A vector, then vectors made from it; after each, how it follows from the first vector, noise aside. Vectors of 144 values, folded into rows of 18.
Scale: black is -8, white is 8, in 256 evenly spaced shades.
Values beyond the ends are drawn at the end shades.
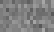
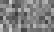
reversed, scaled up.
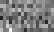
reversed, scaled up.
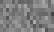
copied.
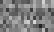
scaled up.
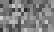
reversed, negated, scaled up.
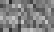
reversed, negated, scaled up.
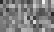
scaled up.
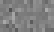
wrapped around, partly zeroed.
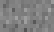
wrapped around, partly zeroed.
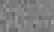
wrapped around, shrunk.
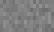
wrapped around, shrunk.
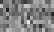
scaled up.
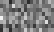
reversed, negated, scaled up.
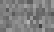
copied.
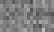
copied.
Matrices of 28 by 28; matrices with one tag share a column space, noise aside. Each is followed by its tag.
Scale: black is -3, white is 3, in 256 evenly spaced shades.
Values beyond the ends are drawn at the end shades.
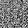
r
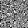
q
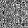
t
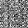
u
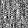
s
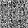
t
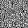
q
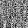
s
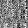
s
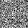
r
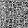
t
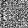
u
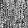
s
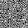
r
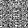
u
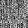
s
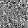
t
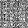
u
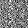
r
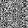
u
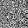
q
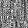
s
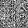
u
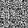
r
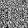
r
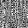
s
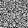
q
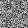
q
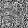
t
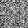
t
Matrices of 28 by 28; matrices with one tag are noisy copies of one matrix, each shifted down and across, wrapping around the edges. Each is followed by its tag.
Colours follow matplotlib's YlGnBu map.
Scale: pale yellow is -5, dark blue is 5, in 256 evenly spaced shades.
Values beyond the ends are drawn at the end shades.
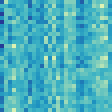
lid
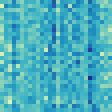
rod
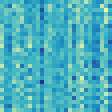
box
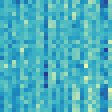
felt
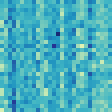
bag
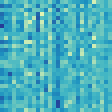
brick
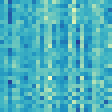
box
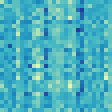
bag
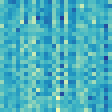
box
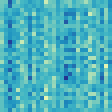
brick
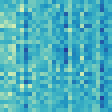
rod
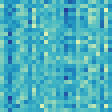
brick
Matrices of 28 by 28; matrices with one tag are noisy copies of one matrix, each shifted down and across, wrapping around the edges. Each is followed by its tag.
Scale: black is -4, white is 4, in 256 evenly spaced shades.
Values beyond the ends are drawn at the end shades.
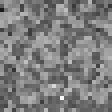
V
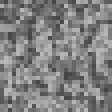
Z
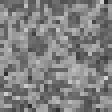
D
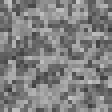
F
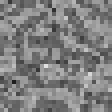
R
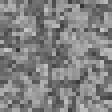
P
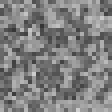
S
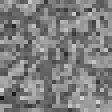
P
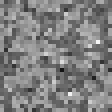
P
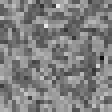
D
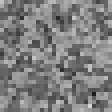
D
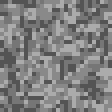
P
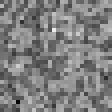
P
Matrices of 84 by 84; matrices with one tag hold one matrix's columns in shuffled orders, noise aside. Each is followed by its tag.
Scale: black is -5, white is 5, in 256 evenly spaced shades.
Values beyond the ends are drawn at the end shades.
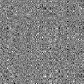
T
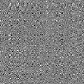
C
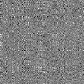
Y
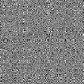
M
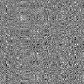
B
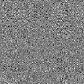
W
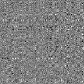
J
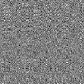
W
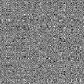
J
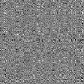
M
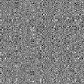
J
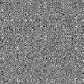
J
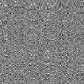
C
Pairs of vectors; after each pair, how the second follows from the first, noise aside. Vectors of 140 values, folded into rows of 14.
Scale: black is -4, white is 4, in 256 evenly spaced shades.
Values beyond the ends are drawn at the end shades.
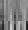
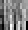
scaled up.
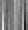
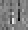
wrapped around, negated, partly zeroed.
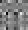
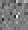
wrapped around, negated, partly zeroed.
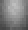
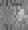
wrapped around, partly zeroed.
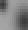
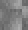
wrapped around, negated, shrunk.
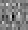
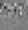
wrapped around, negated, partly zeroed.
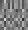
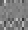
partly zeroed.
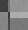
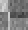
negated.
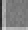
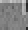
reversed, partly zeroed.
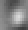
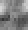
wrapped around.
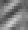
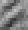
negated.
